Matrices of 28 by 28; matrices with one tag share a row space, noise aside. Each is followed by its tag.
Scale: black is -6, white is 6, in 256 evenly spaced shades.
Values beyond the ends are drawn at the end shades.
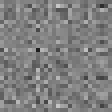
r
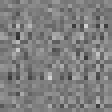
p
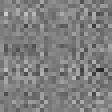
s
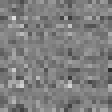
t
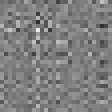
r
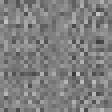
s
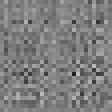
s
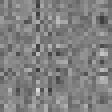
r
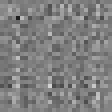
p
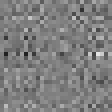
s
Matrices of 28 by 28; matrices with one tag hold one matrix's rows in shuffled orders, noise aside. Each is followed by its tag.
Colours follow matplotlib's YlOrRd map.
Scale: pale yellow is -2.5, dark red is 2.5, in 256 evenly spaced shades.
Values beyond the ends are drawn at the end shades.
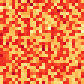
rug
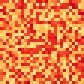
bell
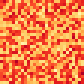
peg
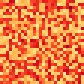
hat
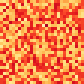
bell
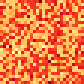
bell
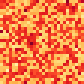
hat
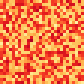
rug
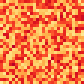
bell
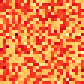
rug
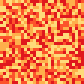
peg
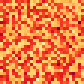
rug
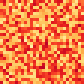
bell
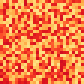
rug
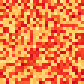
bell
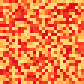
hat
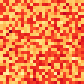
bell
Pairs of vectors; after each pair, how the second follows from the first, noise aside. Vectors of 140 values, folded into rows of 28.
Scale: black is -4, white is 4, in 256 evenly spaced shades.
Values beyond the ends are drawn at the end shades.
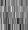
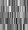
reversed, negated.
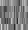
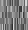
shuffled.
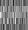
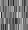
sign-scrambled.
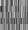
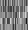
wrapped around.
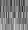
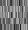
sign-scrambled.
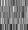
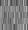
reversed, shrunk.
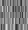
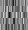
wrapped around.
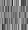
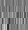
reversed, negated, partly zeroed.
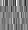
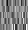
wrapped around.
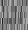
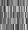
reversed, negated.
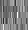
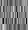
sign-scrambled.
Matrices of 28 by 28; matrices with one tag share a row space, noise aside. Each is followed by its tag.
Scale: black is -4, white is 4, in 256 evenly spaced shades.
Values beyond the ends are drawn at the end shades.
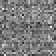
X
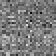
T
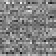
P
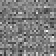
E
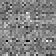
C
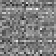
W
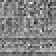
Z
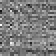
P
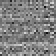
E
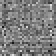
X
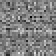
T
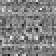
W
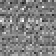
W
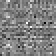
T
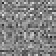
Z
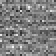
P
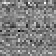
T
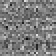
C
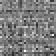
E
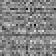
T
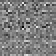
C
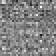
W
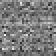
X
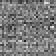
E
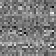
E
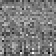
X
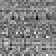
C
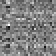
T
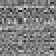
E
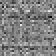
X
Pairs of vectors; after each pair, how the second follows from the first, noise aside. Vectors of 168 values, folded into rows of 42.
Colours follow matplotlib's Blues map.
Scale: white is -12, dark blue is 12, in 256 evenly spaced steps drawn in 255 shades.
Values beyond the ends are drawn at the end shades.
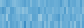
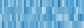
reversed, scaled up.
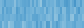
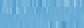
negated, partly zeroed.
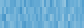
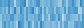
reversed, negated, scaled up.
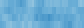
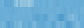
wrapped around, negated, partly zeroed.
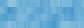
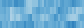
reversed, negated, scaled up.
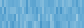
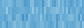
reversed.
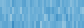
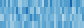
reversed, scaled up.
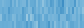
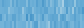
negated.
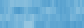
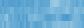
reversed.
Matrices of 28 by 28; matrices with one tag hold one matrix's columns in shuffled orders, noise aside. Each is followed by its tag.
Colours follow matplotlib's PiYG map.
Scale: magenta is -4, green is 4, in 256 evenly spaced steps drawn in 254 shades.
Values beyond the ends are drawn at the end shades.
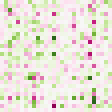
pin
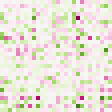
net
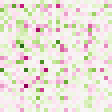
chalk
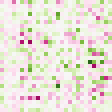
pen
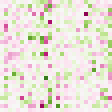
pin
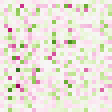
chalk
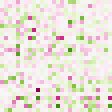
net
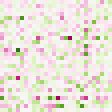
net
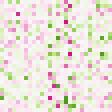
pin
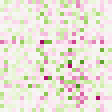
pen
